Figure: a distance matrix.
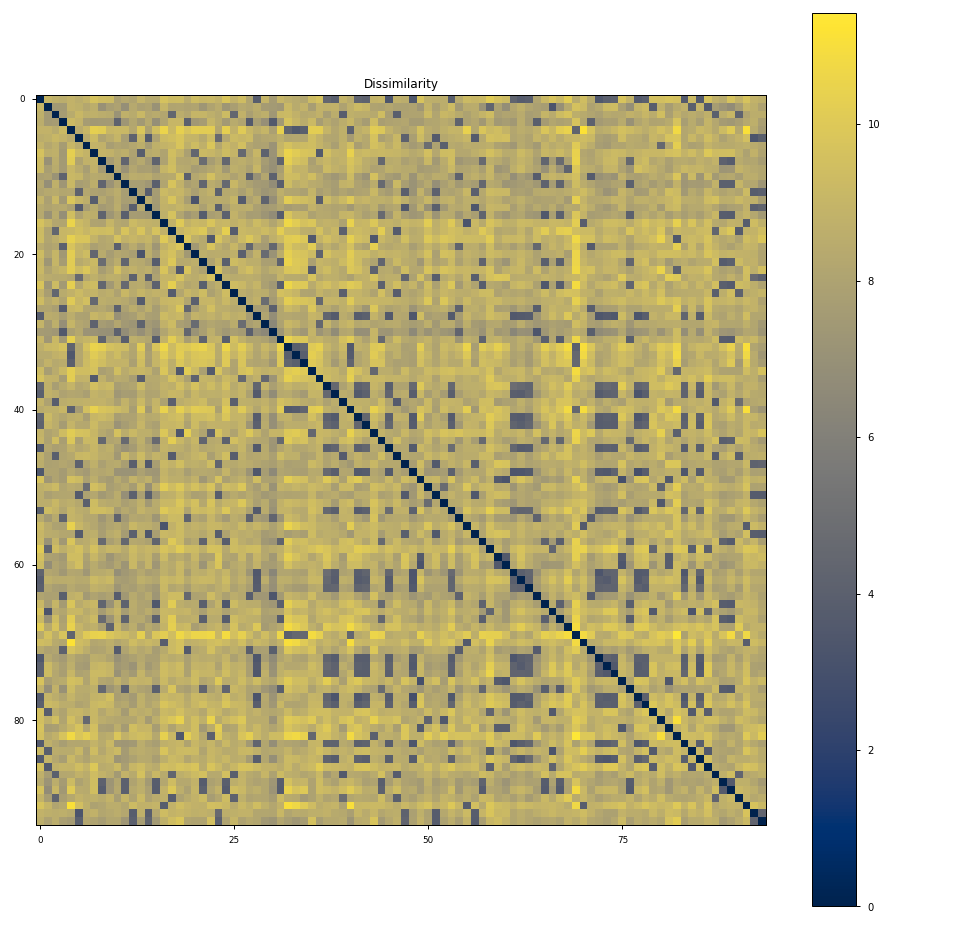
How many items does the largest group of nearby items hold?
19
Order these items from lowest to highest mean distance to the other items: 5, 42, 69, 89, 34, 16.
42, 89, 5, 34, 16, 69
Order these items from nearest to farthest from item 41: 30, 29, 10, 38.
38, 30, 10, 29
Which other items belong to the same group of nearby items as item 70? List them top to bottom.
16, 55, 91
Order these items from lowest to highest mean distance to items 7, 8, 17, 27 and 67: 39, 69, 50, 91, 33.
39, 91, 50, 33, 69
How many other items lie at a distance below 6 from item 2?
6
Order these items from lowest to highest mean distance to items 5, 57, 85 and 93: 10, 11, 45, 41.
11, 45, 41, 10
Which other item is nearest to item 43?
18
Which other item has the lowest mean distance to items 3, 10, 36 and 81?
30
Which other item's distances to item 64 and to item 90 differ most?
17
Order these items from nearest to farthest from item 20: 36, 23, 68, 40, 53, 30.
36, 30, 68, 23, 53, 40
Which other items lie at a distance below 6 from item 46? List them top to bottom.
2, 17, 25, 39, 87, 90
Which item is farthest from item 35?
69
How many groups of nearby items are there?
13
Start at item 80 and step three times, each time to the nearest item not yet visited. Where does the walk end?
50
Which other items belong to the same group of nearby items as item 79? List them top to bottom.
1, 58, 66, 84, 86
